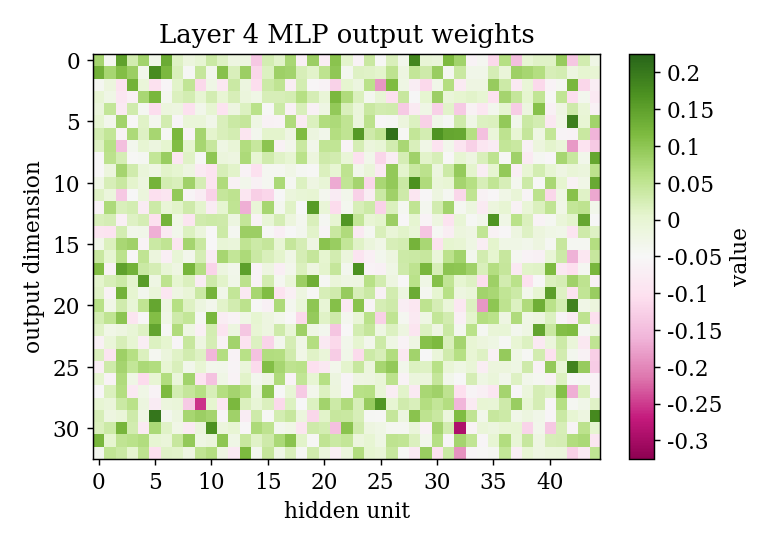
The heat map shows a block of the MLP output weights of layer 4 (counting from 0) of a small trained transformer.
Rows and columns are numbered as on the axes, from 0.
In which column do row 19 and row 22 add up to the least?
13
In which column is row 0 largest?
28
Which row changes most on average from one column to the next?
0
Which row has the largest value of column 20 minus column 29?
5
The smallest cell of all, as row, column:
30, 32
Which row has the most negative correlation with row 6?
8
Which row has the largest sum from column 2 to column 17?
1
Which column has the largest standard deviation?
42
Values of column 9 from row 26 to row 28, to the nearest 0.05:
-0.1 0.05 -0.25
